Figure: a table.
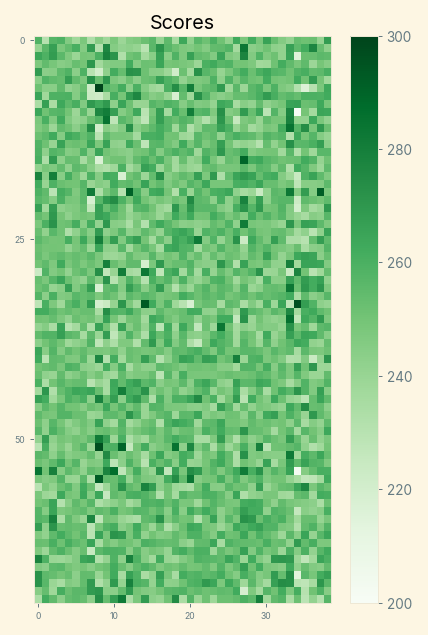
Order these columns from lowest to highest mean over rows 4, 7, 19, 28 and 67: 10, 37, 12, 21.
10, 21, 37, 12
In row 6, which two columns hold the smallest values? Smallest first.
35, 7
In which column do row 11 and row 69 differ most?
8
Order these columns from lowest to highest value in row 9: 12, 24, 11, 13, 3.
11, 12, 3, 13, 24
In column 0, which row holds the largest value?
54
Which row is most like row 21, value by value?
59
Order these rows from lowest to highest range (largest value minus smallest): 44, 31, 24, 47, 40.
47, 24, 44, 40, 31
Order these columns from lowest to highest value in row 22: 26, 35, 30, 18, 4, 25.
35, 4, 25, 26, 30, 18
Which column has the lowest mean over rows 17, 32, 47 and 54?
34
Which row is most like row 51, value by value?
70
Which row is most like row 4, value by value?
7
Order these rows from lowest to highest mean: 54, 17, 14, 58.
58, 14, 17, 54
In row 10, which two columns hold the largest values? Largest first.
9, 33
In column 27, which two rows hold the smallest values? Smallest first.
69, 25
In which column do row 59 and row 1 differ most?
36
